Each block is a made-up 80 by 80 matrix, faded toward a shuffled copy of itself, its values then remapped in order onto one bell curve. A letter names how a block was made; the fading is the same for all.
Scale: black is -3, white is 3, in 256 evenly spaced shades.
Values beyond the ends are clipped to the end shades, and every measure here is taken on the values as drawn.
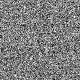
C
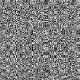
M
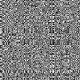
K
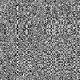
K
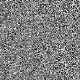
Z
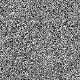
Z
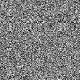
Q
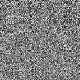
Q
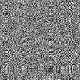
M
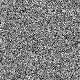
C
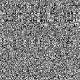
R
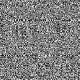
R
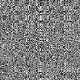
K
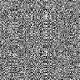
M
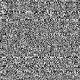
R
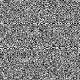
R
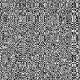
K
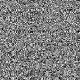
Q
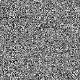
Z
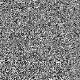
Z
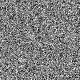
C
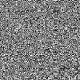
R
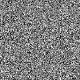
Z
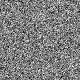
C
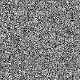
Z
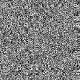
Q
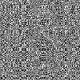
K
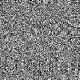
Q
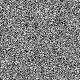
C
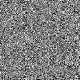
Q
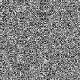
Q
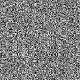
Q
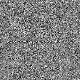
Z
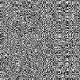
K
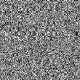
Q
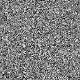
Z
